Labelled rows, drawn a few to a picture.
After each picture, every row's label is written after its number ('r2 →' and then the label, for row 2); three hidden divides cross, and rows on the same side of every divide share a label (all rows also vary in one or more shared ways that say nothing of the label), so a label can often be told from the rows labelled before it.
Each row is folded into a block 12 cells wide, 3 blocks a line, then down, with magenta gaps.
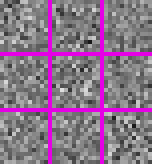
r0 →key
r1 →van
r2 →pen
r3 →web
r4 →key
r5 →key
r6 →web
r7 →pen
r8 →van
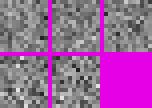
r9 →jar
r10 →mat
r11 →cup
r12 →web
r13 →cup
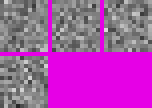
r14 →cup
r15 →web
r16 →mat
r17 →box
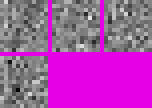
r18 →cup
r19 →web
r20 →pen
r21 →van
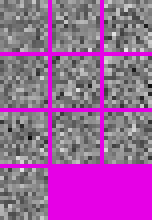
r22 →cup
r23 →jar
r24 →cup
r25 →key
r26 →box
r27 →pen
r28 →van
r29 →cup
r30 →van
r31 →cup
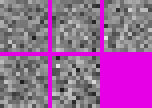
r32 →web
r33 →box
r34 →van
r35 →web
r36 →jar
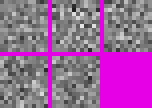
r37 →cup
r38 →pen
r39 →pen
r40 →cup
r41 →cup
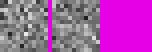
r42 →jar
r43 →pen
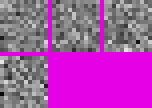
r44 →pen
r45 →box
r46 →van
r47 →pen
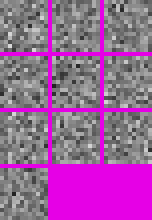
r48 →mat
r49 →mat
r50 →van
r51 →pen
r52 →box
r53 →cup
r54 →pen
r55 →jar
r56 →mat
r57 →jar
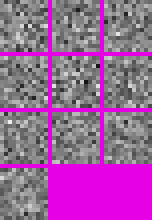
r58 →pen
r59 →mat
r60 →jar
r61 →van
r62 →cup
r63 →cup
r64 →box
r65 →key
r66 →jar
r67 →box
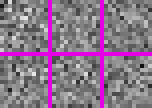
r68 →van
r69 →mat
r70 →key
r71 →key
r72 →key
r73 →box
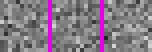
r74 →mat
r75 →pen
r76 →mat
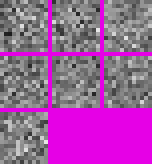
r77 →key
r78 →cup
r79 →pen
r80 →mat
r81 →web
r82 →jar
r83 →pen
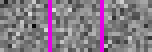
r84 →jar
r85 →pen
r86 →web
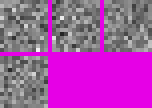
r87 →web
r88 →jar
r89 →mat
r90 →key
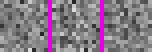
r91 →van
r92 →jar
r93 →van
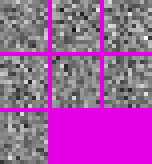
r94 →van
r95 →web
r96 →mat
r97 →key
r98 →key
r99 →mat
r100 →pen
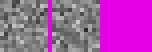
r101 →mat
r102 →van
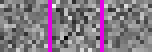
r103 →mat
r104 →web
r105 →web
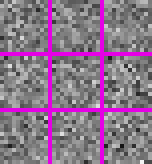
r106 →pen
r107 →pen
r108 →web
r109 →key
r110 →pen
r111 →web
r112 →cup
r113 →van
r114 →web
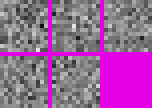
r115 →web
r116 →key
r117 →web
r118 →jar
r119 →key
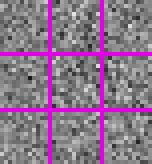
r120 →box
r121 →box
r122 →web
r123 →van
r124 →pen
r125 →box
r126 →key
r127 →box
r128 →web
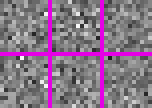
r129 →pen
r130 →box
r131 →key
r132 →mat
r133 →van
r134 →jar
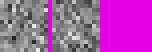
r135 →jar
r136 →pen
